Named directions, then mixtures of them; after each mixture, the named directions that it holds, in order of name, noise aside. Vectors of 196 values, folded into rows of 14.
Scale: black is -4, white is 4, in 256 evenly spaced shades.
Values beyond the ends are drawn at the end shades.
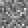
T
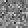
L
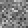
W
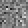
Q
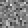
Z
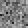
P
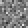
T.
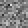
L, W, Z.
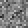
L, W.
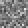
T.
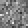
P.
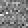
P, Q, W.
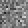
Q.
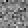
L, T, Z.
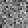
Q, W, Z.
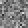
L, T, W.
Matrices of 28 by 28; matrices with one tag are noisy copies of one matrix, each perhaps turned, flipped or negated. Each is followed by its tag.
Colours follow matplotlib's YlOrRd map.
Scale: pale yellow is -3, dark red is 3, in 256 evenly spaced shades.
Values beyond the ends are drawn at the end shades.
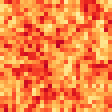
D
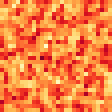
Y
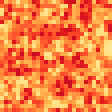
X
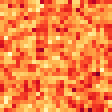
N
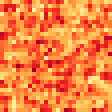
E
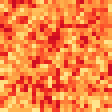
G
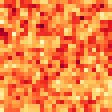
N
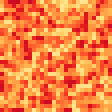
N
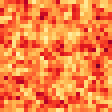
X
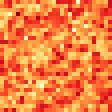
G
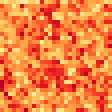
G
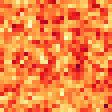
X
